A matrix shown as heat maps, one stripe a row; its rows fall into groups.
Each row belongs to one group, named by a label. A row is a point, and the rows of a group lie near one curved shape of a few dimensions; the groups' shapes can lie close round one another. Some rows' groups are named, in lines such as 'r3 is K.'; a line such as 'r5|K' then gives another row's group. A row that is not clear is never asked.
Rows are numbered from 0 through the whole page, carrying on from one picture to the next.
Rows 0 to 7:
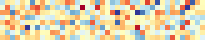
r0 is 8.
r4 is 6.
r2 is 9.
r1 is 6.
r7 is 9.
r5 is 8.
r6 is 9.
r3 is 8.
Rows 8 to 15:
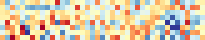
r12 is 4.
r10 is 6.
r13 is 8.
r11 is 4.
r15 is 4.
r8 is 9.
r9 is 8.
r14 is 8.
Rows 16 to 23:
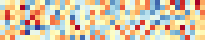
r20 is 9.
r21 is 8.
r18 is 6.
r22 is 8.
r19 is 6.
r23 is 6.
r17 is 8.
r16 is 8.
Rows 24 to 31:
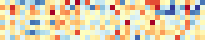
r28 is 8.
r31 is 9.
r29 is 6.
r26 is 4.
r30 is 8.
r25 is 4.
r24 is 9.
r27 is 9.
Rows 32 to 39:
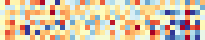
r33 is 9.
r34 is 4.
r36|4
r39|4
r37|8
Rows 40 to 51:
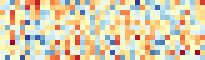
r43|6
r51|9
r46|8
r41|9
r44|8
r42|6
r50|8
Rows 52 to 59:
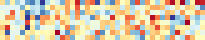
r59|9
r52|8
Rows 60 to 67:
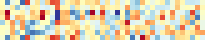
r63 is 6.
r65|8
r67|9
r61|6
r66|8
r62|6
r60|9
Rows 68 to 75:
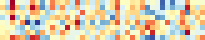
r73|9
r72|8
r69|4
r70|6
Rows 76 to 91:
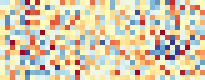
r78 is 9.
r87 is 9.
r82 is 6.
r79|9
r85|4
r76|9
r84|4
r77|8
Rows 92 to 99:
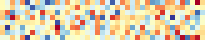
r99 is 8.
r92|8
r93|8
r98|9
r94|6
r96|6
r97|9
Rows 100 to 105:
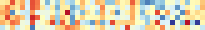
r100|6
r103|6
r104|4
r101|6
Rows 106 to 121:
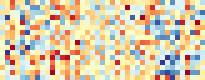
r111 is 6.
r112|8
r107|8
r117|4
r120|4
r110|8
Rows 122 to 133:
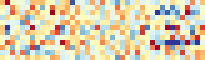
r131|9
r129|8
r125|8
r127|9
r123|4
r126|9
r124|4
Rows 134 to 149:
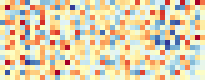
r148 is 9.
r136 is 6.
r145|8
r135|6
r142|4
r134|8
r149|6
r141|8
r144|6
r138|8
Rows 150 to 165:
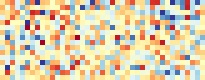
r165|6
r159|8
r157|9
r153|4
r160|9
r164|4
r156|9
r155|9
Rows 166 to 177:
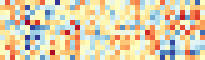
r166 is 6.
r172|9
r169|8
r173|8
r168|8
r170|9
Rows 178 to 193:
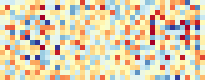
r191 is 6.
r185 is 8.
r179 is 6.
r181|6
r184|6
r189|8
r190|6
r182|8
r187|6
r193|4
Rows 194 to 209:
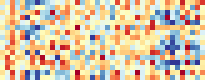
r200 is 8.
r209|8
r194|8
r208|8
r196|4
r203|4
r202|4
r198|4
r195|8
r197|8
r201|8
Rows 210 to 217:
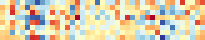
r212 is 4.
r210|8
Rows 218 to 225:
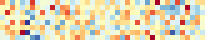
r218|9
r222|8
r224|8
